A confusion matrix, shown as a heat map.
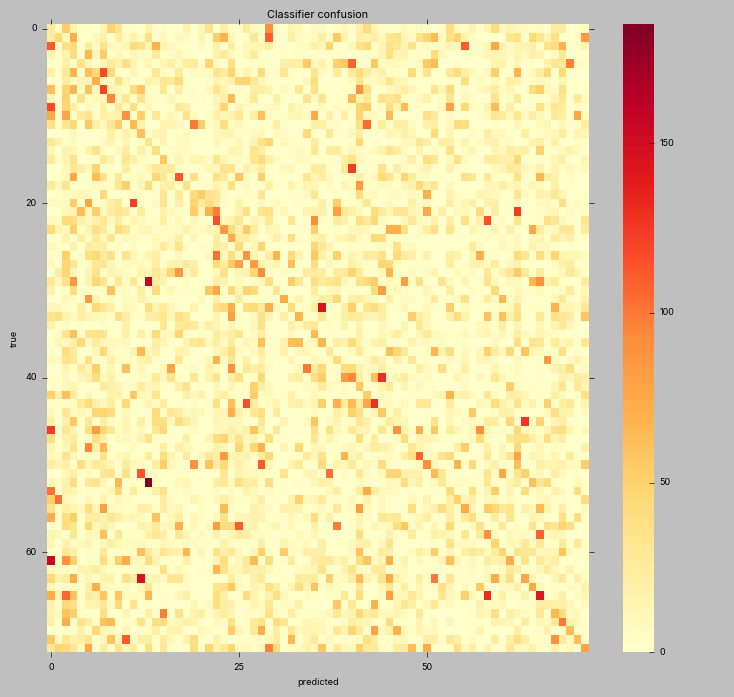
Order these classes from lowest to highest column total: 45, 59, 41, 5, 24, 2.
59, 45, 5, 24, 41, 2
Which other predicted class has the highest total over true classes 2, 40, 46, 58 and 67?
0
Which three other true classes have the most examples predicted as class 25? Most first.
57, 27, 17
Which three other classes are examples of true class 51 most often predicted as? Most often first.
12, 37, 60
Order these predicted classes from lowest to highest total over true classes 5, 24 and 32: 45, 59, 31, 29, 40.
45, 31, 59, 29, 40
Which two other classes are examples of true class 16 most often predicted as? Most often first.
40, 6
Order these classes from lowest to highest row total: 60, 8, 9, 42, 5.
42, 8, 9, 60, 5
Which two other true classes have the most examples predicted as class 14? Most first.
2, 56
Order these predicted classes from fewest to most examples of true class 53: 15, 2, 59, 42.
2, 15, 59, 42
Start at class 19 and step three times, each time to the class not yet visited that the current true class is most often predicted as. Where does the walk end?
17
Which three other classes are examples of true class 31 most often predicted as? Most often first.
5, 60, 38
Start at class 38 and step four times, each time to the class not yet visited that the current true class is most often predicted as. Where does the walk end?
22
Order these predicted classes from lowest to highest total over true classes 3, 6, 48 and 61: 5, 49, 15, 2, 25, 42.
49, 15, 42, 25, 2, 5
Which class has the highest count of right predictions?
65
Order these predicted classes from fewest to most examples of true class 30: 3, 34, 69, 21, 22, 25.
34, 25, 69, 3, 21, 22
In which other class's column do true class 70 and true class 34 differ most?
10
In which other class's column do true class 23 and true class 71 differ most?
29
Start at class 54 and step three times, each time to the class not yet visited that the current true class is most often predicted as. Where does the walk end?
13
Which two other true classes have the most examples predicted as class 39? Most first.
40, 49
